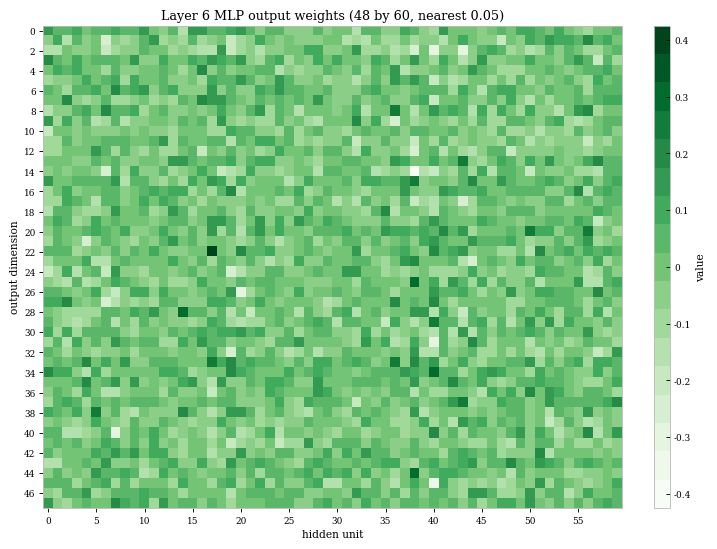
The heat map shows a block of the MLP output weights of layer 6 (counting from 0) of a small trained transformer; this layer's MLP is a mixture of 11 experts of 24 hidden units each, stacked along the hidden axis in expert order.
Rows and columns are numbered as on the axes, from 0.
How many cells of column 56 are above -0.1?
30
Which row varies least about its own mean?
10
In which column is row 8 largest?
36
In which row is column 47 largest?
15
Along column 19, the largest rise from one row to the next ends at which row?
33
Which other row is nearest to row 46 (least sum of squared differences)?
4
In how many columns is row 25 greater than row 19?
19
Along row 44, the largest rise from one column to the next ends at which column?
38
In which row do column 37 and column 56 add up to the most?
20
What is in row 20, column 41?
0.2
